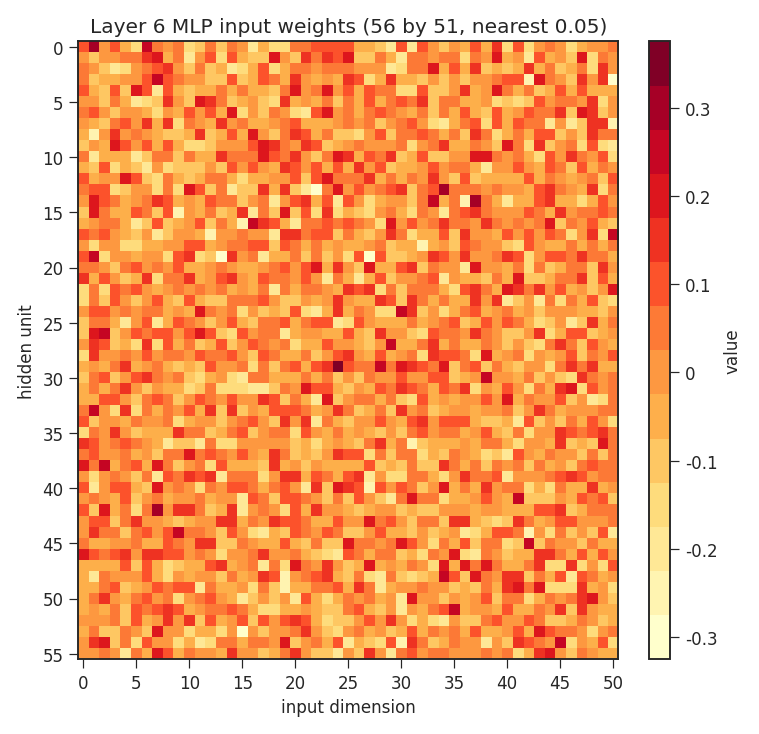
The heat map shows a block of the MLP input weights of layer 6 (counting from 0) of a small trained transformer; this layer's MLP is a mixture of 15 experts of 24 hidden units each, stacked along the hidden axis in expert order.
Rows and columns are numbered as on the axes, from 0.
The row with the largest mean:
29
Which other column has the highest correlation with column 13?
27
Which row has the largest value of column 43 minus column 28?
49
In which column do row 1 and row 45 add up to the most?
25
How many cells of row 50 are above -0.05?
32
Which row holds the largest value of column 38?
30
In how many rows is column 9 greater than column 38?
19
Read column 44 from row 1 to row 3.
-0.05 0.05 0.05
